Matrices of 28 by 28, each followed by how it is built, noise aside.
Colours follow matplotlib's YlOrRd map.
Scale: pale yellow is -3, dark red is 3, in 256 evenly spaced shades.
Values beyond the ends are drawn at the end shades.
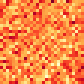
Hankel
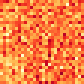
blocks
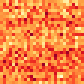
blocks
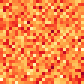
Hankel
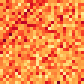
Hankel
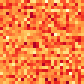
blocks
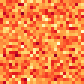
noise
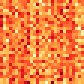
blocks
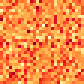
repeating columns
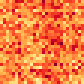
blocks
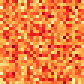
blocks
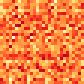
repeating columns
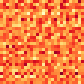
repeating columns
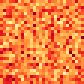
blocks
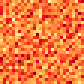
Hankel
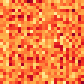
blocks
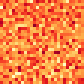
repeating columns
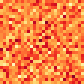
Hankel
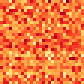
repeating columns
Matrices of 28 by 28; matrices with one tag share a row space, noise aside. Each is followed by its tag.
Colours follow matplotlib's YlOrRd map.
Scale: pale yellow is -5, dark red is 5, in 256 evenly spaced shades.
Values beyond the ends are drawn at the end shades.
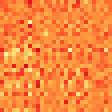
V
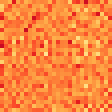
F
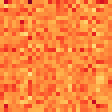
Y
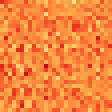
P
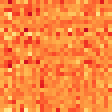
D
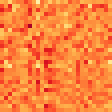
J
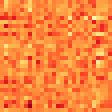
Y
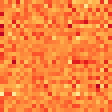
F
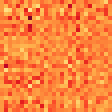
V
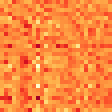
J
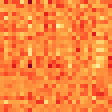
Y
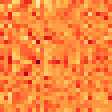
J
